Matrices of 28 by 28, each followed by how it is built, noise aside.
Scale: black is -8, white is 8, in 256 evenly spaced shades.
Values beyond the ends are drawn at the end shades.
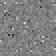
sparse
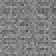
blocks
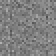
repeating rows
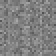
repeating rows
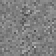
uneven columns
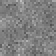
smooth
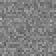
blocks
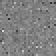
sparse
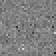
sparse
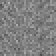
repeating rows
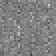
uneven columns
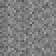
repeating rows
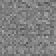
blocks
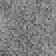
smooth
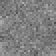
smooth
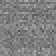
blocks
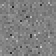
sparse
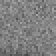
smooth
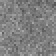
smooth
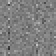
uneven columns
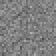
repeating rows
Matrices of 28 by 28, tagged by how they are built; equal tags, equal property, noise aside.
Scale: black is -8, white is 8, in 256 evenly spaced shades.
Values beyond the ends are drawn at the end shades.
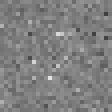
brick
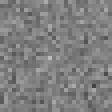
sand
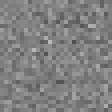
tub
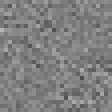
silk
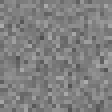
sand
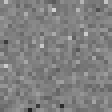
brick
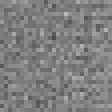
tub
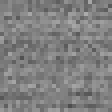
tub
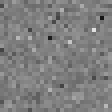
brick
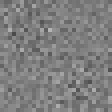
silk
